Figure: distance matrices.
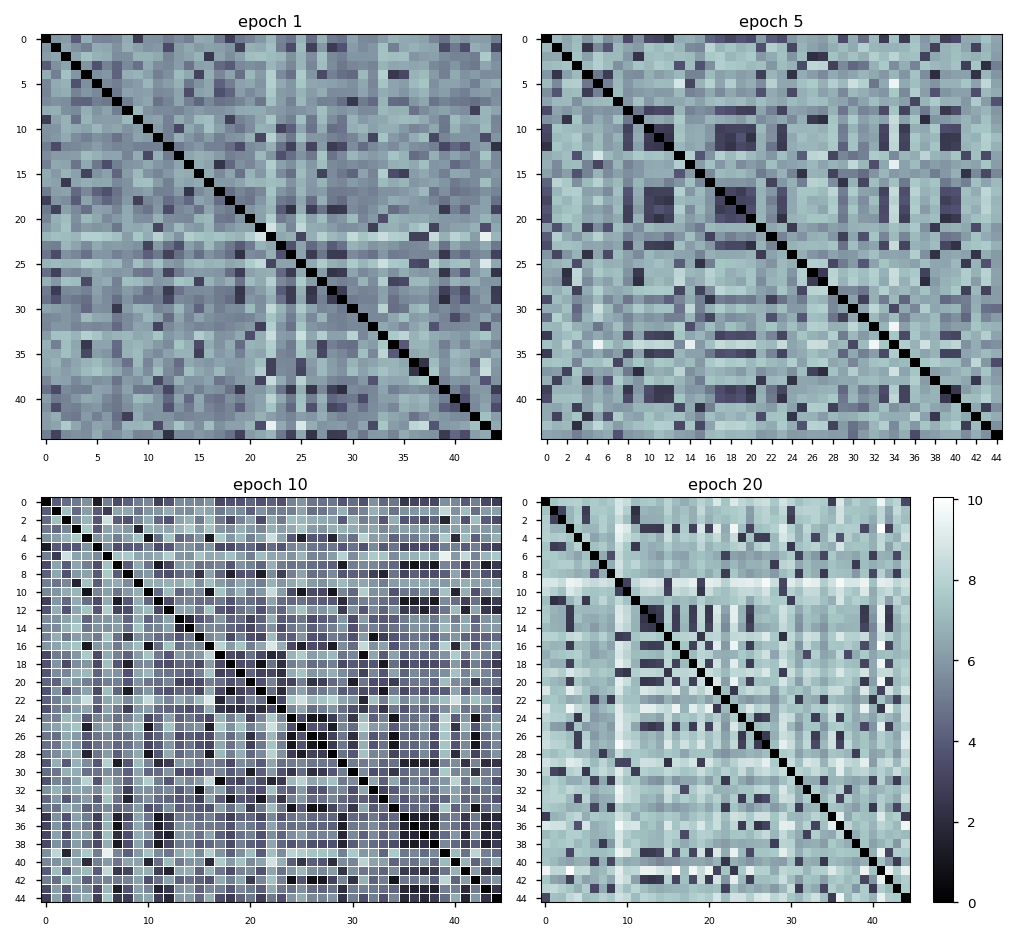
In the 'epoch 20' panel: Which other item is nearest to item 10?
19
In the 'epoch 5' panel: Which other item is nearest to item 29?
16
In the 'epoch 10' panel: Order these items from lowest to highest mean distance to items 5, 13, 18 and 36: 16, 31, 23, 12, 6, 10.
23, 12, 31, 10, 16, 6
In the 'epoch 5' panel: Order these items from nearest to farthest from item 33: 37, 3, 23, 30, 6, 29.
23, 29, 6, 37, 30, 3
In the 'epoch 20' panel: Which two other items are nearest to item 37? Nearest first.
32, 17
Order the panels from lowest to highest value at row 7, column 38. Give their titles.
epoch 10, epoch 20, epoch 1, epoch 5
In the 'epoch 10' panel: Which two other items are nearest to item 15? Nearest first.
32, 8
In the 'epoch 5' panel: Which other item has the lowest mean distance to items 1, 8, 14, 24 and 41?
4
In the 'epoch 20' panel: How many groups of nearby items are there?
9
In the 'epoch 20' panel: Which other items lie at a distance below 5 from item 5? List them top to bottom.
1, 2, 11, 30
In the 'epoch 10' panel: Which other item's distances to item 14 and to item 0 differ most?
5
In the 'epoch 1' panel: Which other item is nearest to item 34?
4
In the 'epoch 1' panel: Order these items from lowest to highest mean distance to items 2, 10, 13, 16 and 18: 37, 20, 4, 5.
37, 20, 5, 4
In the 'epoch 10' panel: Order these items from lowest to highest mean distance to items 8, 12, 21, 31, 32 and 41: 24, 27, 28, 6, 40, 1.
27, 24, 28, 1, 40, 6
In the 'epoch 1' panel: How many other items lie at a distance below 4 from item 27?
4
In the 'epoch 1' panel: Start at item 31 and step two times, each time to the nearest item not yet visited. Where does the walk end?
41
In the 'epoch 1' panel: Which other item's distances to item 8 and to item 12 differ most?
44
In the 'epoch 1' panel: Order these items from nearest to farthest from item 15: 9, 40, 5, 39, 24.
24, 39, 5, 40, 9
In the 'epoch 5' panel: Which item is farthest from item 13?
5
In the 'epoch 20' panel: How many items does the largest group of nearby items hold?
10
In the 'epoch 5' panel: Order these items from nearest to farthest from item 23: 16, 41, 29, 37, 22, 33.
33, 29, 22, 16, 37, 41
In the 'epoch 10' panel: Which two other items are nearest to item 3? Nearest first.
9, 5
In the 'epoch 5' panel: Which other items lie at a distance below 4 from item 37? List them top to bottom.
2, 9, 26, 27
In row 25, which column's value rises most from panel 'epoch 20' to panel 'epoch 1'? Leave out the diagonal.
20
